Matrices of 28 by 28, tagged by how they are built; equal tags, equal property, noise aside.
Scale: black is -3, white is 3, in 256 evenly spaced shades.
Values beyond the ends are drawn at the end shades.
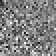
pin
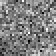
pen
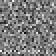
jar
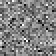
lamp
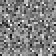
jar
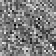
lamp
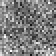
pen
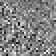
pin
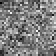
pen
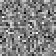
jar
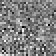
pin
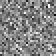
lamp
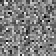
jar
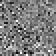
pin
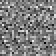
jar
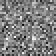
jar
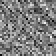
lamp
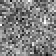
pen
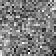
pen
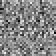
jar
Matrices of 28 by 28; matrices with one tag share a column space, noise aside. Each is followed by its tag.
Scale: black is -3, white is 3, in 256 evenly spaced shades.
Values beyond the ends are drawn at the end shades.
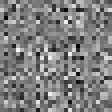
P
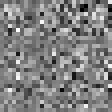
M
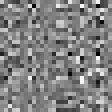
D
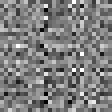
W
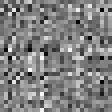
P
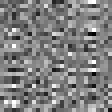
W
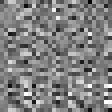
W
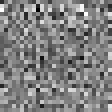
M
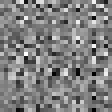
D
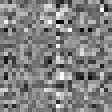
M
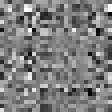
M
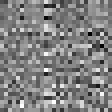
W
